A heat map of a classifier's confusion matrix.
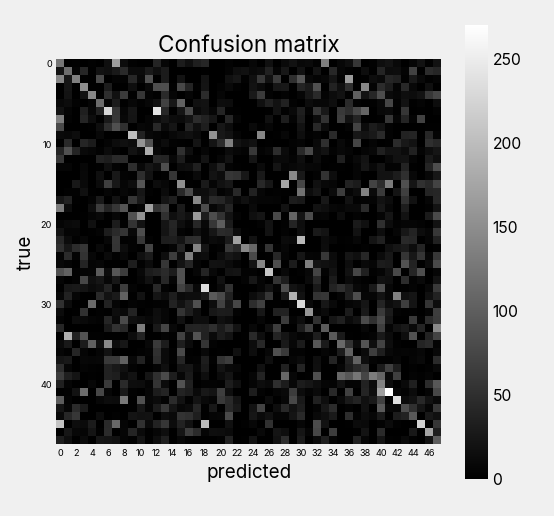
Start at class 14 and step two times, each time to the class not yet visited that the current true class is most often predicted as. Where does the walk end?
42
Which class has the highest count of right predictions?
41
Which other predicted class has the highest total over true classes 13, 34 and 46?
1
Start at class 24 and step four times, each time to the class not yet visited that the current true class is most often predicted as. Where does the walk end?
40
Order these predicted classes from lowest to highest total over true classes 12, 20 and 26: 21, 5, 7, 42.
21, 42, 5, 7
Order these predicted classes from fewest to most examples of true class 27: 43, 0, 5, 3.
0, 5, 43, 3
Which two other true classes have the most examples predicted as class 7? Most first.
0, 45
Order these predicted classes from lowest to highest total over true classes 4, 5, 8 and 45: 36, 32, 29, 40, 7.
29, 36, 40, 32, 7
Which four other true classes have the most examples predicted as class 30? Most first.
22, 16, 2, 15
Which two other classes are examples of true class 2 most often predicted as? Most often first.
36, 0
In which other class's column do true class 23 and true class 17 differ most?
24
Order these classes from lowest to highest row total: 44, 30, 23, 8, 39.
8, 44, 23, 30, 39
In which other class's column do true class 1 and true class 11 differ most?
31
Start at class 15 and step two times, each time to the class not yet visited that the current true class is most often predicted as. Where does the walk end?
18
